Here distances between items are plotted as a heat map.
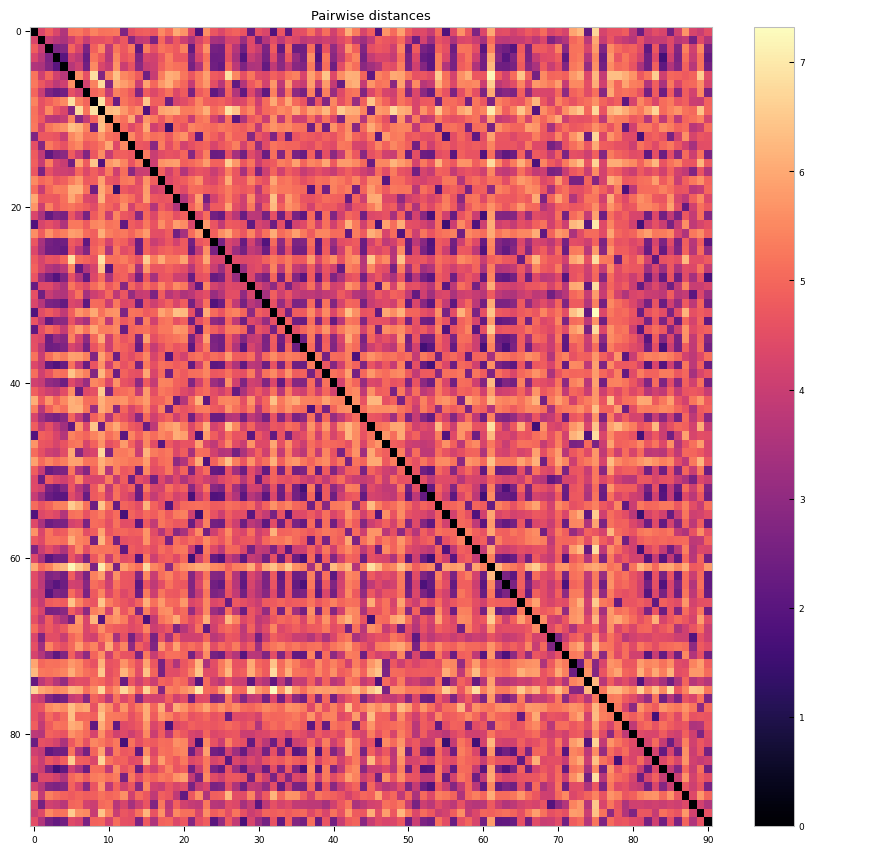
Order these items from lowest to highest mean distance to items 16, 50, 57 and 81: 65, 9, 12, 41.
12, 41, 65, 9
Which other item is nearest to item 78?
83
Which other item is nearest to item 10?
27
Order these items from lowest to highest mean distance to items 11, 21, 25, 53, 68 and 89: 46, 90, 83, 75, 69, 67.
90, 69, 83, 46, 67, 75
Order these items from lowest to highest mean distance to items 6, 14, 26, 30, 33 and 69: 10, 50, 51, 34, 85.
50, 51, 10, 85, 34
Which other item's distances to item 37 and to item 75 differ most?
43
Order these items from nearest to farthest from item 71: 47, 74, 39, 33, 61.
33, 74, 47, 39, 61
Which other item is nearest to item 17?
47
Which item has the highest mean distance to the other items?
75
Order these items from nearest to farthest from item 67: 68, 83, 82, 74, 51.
51, 74, 82, 68, 83
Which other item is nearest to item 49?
23
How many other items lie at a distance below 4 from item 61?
9
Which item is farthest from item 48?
9
